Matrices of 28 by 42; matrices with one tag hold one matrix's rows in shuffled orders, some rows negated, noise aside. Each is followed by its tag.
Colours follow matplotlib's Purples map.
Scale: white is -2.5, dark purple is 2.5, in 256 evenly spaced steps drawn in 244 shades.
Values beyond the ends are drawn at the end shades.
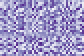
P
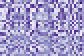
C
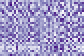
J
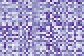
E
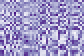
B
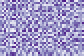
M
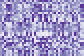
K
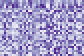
E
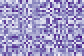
E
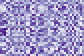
C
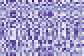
M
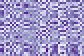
B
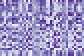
E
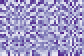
C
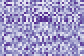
K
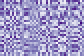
B
